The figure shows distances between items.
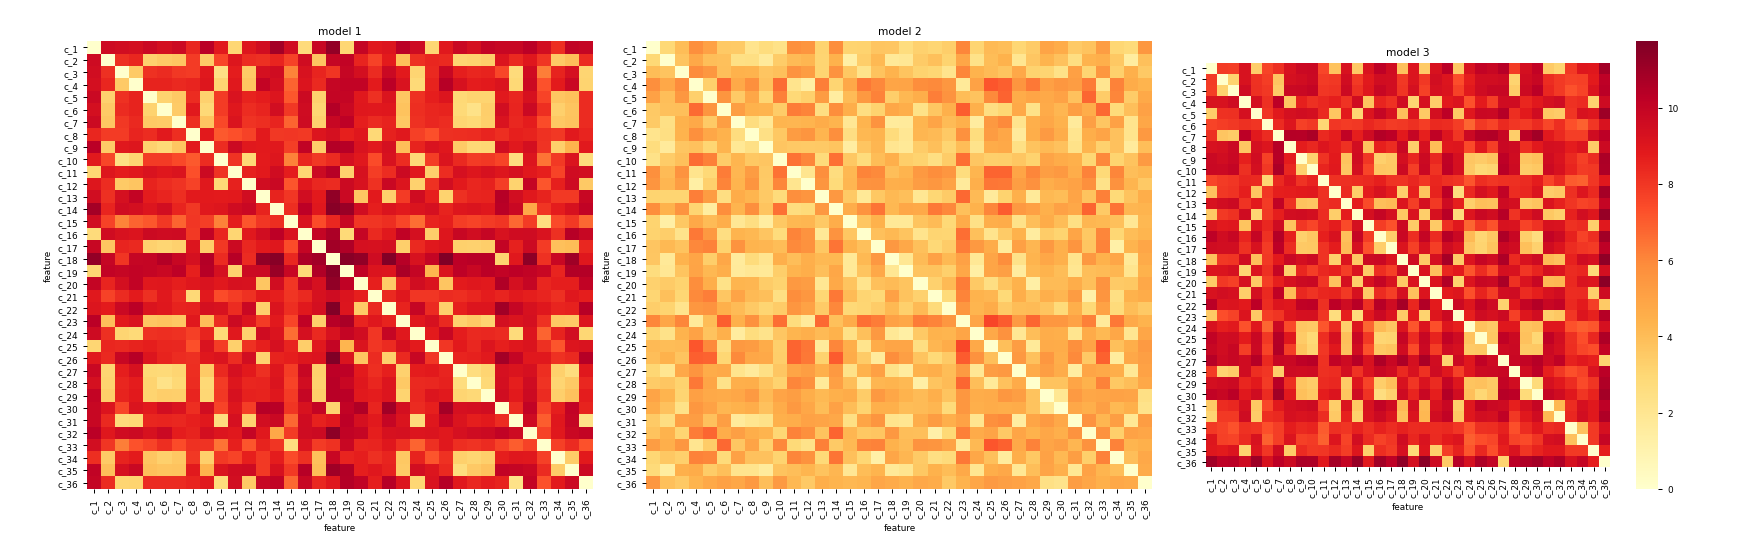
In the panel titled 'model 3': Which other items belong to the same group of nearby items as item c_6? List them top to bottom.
c_11
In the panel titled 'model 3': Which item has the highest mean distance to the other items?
c_36
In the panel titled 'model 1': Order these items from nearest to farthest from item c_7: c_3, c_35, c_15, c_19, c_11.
c_35, c_15, c_3, c_11, c_19
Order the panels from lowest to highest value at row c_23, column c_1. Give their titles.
model 3, model 2, model 1
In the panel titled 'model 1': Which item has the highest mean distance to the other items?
c_18
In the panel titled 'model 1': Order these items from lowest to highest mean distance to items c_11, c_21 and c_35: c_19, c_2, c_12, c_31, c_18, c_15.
c_2, c_19, c_15, c_12, c_31, c_18
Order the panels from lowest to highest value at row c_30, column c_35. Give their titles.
model 2, model 3, model 1
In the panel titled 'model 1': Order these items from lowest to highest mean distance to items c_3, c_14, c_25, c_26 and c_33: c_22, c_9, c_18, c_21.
c_22, c_21, c_9, c_18
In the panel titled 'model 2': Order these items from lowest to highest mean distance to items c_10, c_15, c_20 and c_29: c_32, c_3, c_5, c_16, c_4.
c_16, c_3, c_32, c_5, c_4
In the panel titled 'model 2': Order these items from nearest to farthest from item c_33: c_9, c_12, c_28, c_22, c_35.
c_12, c_9, c_35, c_22, c_28
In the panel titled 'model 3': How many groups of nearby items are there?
7
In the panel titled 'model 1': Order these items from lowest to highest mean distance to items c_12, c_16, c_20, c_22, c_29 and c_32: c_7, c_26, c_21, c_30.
c_26, c_7, c_21, c_30
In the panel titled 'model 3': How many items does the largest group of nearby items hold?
10
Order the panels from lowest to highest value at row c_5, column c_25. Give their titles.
model 2, model 1, model 3
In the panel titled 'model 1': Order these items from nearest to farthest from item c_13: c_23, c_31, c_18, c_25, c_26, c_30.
c_26, c_23, c_25, c_31, c_30, c_18
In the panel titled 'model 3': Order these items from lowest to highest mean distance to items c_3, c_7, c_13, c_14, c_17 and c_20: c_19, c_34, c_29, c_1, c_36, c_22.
c_1, c_29, c_34, c_19, c_22, c_36
